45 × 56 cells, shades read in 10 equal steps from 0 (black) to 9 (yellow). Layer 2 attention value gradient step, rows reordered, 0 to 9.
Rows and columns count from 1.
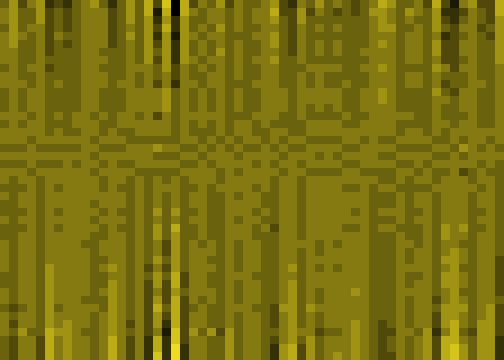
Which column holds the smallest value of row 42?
19
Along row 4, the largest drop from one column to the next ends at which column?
20
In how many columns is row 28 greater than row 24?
13
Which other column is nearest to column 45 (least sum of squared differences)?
39
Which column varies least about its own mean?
10
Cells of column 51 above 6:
5
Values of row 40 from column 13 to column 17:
6 5 4 5 3
